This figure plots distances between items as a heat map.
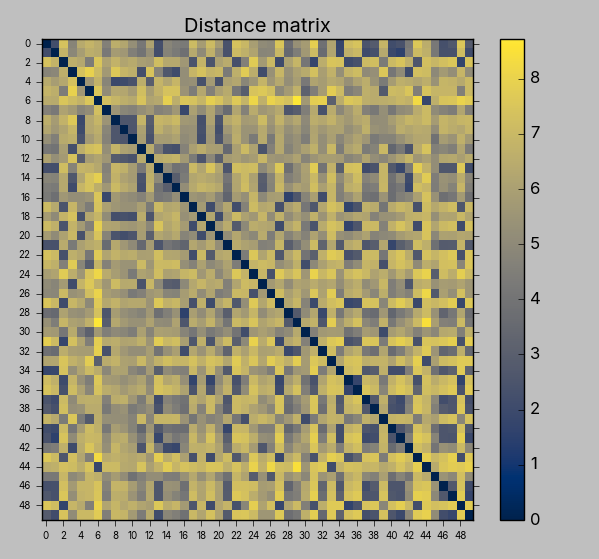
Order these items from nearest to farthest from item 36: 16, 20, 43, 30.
43, 30, 20, 16
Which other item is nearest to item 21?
40
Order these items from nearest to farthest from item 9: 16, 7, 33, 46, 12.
12, 7, 16, 33, 46
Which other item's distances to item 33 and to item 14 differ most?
44
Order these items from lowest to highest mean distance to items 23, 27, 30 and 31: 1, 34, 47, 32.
32, 1, 34, 47
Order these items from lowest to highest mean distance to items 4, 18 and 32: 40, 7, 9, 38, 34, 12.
9, 12, 7, 38, 40, 34
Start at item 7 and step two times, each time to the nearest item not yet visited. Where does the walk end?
28
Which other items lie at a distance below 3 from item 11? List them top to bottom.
3, 14, 15, 25, 42
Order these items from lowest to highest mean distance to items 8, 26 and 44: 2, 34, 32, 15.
34, 15, 32, 2
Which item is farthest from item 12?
3
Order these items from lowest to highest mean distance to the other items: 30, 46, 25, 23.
30, 46, 25, 23
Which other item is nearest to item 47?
49
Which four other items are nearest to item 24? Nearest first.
26, 45, 10, 20
